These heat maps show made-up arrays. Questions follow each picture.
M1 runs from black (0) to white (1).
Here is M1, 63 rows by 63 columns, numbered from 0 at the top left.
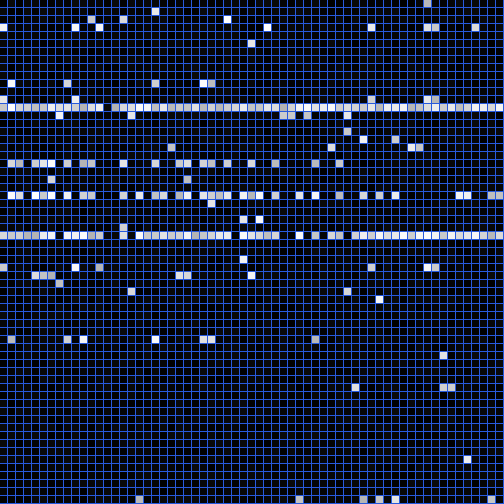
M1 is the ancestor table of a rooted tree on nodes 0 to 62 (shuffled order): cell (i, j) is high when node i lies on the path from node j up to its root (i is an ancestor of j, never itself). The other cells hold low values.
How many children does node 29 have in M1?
6
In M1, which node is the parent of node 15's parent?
2
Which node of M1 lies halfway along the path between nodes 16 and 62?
13
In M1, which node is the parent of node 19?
1
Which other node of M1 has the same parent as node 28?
11
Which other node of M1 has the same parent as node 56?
44
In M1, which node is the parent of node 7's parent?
14
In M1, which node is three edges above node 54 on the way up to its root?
3
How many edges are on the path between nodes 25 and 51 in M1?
7
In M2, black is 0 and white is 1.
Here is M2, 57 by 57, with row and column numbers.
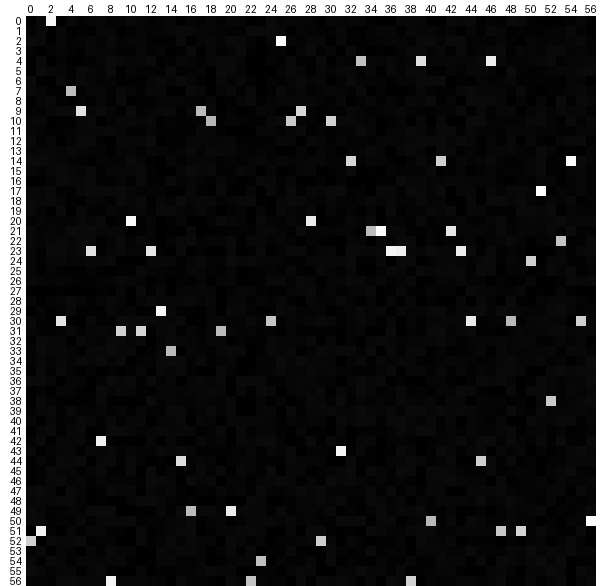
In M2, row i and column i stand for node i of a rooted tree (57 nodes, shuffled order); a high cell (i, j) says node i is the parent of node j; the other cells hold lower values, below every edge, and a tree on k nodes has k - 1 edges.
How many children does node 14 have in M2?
3
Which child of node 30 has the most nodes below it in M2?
24
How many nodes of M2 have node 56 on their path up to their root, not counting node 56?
10
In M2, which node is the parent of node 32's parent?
33
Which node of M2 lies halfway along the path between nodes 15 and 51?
10
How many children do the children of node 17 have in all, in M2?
3
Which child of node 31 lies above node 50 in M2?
9
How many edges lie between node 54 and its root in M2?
6
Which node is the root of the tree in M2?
21
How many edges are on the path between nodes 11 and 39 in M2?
8
